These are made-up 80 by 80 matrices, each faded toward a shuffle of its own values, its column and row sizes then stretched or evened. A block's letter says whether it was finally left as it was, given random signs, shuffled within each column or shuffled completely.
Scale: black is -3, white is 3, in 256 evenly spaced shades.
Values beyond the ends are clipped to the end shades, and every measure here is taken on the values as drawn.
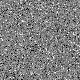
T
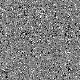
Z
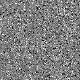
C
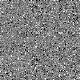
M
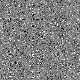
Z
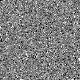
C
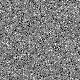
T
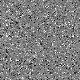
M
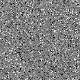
Z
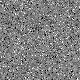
T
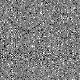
M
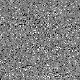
M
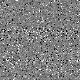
Z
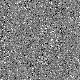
C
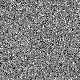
T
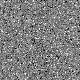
T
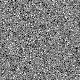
T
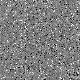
C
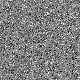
T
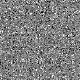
M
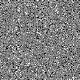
M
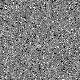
C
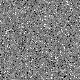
C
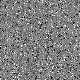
C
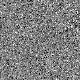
C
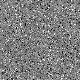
C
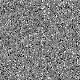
C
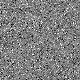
C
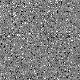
M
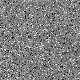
T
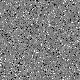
T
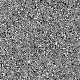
T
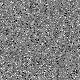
T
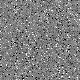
C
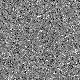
T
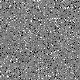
M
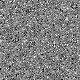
C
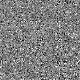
Z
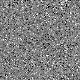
Z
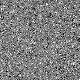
C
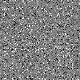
M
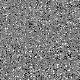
Z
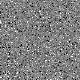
Z
